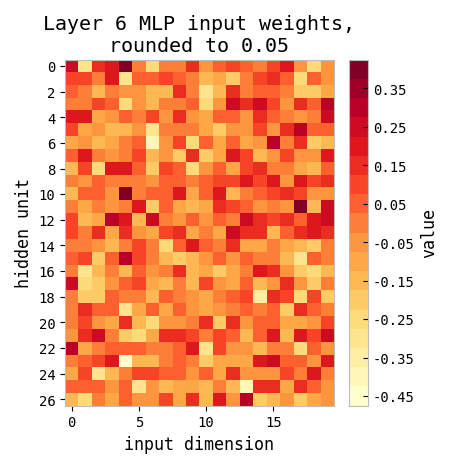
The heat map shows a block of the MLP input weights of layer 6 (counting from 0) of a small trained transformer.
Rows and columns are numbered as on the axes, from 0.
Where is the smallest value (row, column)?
23, 4
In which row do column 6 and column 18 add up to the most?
12
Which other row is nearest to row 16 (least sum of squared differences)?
2
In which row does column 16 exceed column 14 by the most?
18
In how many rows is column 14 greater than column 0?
13
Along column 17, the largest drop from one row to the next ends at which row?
22
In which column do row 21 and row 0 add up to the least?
6
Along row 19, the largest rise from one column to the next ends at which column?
17
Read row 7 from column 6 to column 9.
-0.15 -0.05 -0.2 0.15
